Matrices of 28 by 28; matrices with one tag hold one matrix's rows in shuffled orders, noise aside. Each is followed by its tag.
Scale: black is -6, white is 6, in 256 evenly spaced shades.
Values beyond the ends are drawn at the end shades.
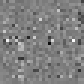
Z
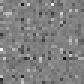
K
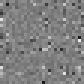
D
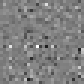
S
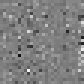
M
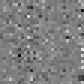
M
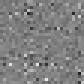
S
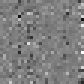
M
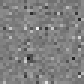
S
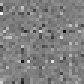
K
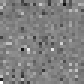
K
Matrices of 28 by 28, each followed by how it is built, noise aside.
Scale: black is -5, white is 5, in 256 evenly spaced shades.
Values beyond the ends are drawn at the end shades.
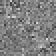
block diagonal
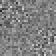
block diagonal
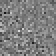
lower triangular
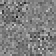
block diagonal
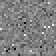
sparse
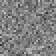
noise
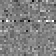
uneven rows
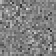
block diagonal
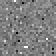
sparse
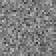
noise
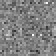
uneven rows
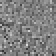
lower triangular
